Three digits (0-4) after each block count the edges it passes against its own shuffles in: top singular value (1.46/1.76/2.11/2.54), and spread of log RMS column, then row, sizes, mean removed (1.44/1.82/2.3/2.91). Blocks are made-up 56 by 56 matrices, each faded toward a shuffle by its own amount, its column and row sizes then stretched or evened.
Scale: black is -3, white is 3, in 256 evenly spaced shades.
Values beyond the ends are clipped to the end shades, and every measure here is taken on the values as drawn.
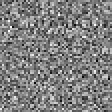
3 1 1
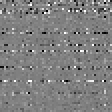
1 1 4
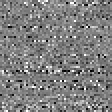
0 0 4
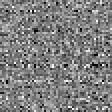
1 1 3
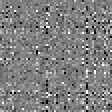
3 3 3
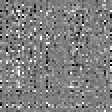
1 4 3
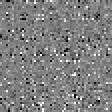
1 2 3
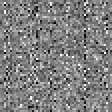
2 3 1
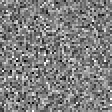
0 0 0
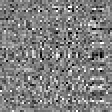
3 2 3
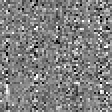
1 4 1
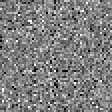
1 0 0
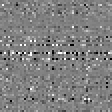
1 1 4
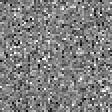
0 1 0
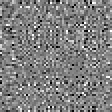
3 1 2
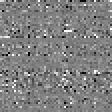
0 2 4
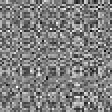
4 2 3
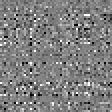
3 2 4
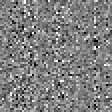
0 3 1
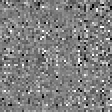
0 3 2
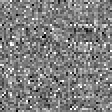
2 0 1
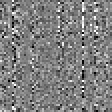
2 4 1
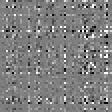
3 4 4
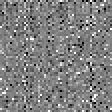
3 2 0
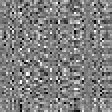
4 4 1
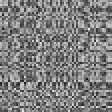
4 1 2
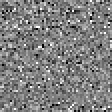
0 0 2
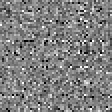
1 1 3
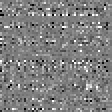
1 2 4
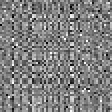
4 3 0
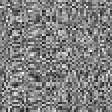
3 1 0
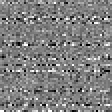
3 0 4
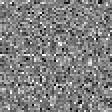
2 0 1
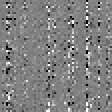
2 4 1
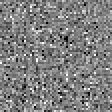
0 2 1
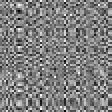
4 4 0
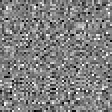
3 0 2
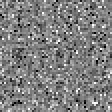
1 1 0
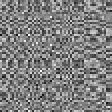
4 1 3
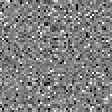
3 1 0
